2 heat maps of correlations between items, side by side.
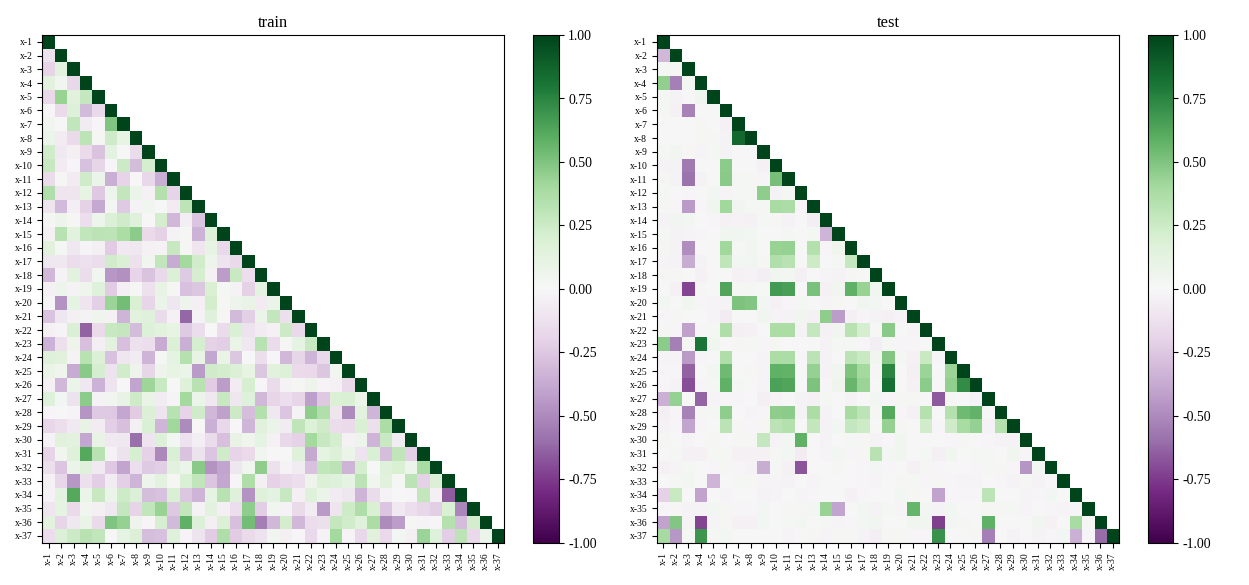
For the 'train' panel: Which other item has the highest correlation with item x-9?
x-26
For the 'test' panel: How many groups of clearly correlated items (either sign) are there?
7
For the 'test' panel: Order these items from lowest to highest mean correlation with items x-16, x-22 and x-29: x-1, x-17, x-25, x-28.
x-1, x-17, x-28, x-25
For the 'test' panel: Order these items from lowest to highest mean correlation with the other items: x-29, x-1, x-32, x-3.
x-3, x-32, x-1, x-29
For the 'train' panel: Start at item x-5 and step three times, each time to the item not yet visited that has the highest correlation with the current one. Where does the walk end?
x-8
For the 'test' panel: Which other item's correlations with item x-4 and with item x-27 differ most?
x-23
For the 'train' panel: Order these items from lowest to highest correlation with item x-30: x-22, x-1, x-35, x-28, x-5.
x-35, x-1, x-5, x-28, x-22
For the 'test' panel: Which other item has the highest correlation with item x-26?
x-19
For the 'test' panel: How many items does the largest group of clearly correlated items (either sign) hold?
14
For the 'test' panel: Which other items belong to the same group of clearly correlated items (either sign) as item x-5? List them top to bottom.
x-33
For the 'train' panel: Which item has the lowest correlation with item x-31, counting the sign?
x-10
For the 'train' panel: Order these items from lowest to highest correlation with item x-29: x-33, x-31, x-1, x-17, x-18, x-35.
x-17, x-1, x-35, x-33, x-18, x-31
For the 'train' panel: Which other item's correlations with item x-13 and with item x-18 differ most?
x-36
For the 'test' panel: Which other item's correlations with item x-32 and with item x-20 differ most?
x-12
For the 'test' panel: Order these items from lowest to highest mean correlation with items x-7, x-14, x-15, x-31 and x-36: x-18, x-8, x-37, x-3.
x-37, x-3, x-18, x-8
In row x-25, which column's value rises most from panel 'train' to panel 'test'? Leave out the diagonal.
x-28
